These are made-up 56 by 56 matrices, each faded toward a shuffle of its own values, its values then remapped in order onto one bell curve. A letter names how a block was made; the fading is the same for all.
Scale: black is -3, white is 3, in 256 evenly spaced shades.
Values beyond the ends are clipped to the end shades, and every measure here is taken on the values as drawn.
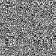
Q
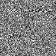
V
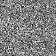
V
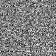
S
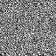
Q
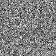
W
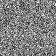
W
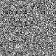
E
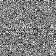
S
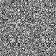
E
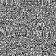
Q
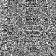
E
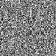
E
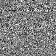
S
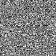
S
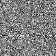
V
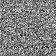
W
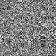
Q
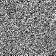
S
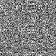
E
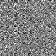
E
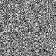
Q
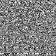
S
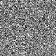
Q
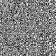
E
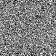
W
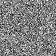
W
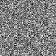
E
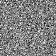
S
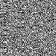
E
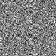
E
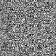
Q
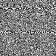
S
